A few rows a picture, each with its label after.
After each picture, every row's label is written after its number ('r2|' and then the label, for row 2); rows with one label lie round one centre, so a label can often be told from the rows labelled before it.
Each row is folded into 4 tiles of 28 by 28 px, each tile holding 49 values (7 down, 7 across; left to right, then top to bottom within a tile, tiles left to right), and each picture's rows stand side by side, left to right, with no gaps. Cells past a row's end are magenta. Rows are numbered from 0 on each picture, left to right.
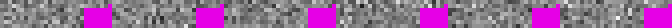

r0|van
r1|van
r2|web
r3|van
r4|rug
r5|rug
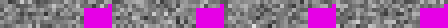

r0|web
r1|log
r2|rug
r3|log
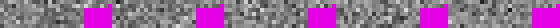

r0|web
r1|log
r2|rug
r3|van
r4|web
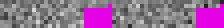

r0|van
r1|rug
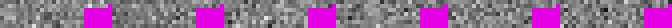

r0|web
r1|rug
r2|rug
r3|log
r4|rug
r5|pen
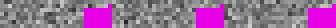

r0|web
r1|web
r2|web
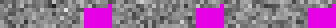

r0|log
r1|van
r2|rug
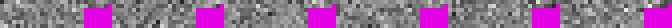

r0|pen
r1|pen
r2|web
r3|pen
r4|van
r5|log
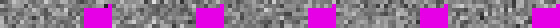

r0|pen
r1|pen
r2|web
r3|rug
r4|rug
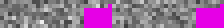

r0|web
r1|van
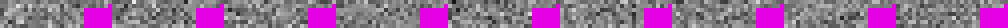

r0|pen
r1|log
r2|rug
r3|web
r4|log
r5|pen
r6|log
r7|van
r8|web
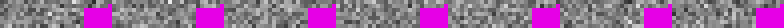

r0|pen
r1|web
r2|pen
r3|van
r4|pen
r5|rug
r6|rug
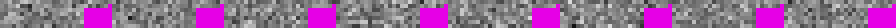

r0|van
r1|web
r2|web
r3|pen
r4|pen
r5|pen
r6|pen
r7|web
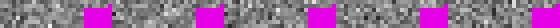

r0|rug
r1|rug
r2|rug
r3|log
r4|pen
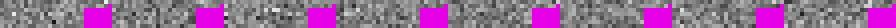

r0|pen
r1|rug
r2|van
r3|van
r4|web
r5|van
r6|van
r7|log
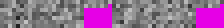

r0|web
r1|pen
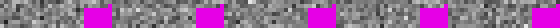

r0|log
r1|van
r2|web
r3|rug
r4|rug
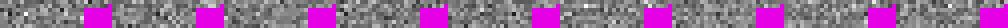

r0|log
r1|web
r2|pen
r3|log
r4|web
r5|rug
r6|web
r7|van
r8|web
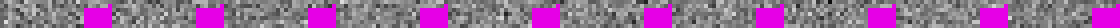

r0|van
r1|rug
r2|log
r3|pen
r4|rug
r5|pen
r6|rug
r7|web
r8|web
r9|rug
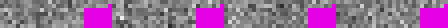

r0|web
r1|rug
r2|van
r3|pen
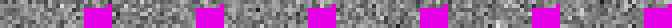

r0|log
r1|van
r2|pen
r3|van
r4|pen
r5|pen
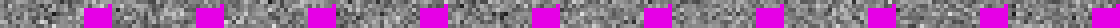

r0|web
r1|rug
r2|log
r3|rug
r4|web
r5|log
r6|web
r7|pen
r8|van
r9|van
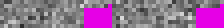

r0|log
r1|rug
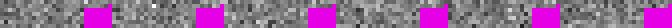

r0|log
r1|van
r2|van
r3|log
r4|pen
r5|log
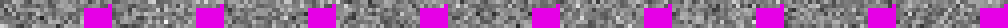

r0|log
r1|log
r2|pen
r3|web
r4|rug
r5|pen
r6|pen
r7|rug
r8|pen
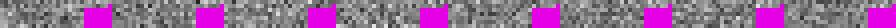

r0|van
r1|van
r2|rug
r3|pen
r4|web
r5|web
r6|web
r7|web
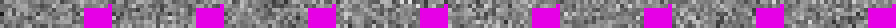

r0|rug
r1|rug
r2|rug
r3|pen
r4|pen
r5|pen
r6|van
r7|van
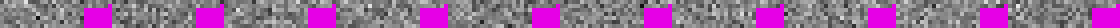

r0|pen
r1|pen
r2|pen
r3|rug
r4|pen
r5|web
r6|van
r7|rug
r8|van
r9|web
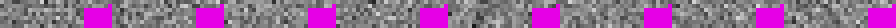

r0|web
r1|log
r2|van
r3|web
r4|pen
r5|pen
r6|web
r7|web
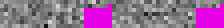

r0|rug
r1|web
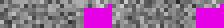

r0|pen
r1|web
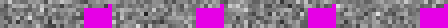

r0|van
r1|web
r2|pen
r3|van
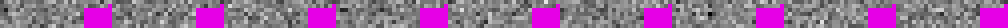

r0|pen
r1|log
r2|log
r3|pen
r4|pen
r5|pen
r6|web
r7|rug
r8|web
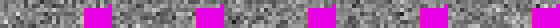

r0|van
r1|web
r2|pen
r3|web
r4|web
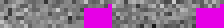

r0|log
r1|pen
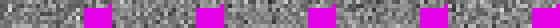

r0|web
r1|van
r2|van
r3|log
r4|rug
